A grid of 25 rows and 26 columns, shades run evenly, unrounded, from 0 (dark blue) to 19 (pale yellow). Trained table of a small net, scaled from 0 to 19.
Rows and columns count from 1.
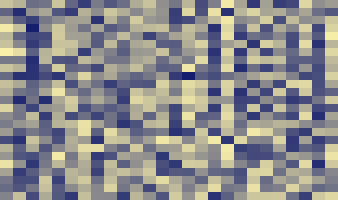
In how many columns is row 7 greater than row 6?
13
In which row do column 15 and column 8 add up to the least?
3
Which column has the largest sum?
18
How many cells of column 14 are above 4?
18
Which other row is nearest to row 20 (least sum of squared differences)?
5
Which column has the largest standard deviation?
20
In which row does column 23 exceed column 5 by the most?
24
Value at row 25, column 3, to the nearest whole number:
4
